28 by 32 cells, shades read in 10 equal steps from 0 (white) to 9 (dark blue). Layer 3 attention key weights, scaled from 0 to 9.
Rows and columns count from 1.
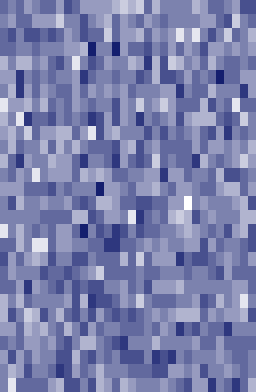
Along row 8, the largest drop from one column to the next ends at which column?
30
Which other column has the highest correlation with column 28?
11
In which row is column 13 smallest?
20
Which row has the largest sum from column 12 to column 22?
26
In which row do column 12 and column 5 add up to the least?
13
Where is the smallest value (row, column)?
15, 24
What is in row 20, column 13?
2
